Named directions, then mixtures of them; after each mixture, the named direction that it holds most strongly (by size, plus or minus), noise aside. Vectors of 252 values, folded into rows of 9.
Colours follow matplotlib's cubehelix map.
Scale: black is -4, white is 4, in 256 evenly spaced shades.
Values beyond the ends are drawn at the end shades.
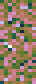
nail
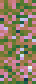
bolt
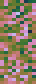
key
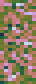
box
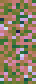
bolt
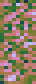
box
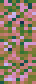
nail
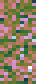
bolt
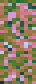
nail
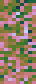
key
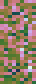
key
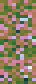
bolt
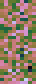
bolt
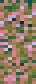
nail
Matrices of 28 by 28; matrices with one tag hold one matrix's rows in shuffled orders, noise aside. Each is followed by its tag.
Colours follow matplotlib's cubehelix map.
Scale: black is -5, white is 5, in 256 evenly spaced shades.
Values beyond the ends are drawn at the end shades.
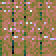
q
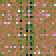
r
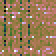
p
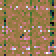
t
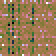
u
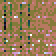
p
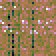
u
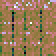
q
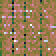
q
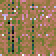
u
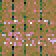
q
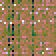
u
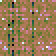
u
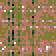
u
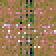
r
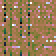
p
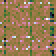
t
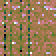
p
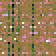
u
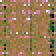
t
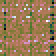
t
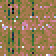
u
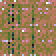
u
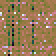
u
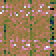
t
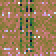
r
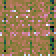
t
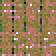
q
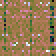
t
